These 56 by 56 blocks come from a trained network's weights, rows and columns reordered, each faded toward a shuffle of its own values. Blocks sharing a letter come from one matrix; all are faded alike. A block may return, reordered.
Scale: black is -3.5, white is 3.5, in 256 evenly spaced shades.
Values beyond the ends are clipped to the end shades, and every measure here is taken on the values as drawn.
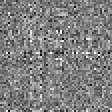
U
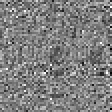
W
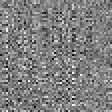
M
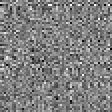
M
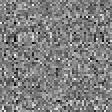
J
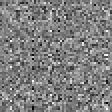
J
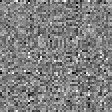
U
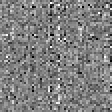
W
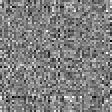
M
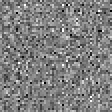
J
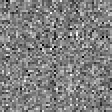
J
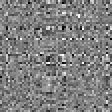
M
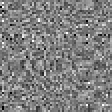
U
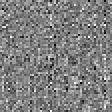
W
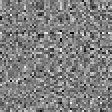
M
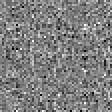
J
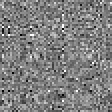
W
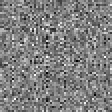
J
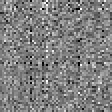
W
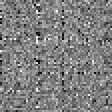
W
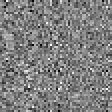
U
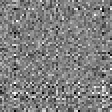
M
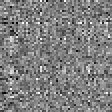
U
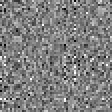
W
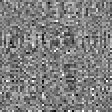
W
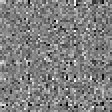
W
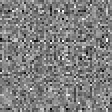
U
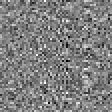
J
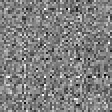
W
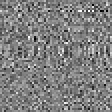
M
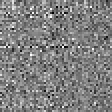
U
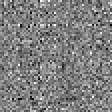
W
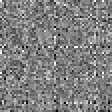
U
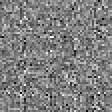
J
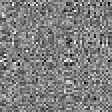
U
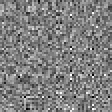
U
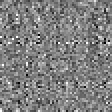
U
